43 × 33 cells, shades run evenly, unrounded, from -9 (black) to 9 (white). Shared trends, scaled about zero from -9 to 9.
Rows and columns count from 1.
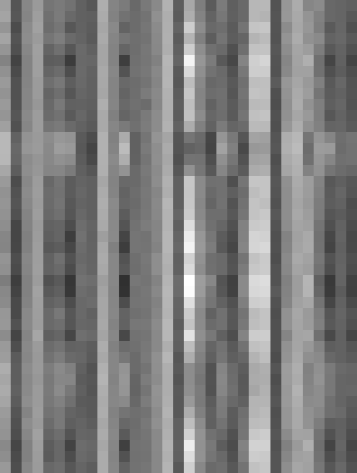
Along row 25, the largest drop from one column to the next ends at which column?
26
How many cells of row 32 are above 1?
10
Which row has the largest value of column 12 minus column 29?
14
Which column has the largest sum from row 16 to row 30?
18
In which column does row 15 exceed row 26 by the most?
12
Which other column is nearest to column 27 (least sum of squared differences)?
1
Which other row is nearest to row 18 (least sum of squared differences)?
11
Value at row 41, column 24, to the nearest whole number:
6
